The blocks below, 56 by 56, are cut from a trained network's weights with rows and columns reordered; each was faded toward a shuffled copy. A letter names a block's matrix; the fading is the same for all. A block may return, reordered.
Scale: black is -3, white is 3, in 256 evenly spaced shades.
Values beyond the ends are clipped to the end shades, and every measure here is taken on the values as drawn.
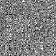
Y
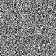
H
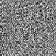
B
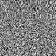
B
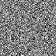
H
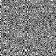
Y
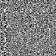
Y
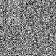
B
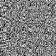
B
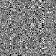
Y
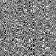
Y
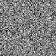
H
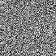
B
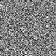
B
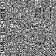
Y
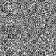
B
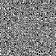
Y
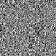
Y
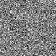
H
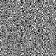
Y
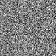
B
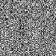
B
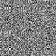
B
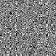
Y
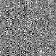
Y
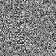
B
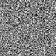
H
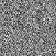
B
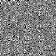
Y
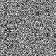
B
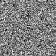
B
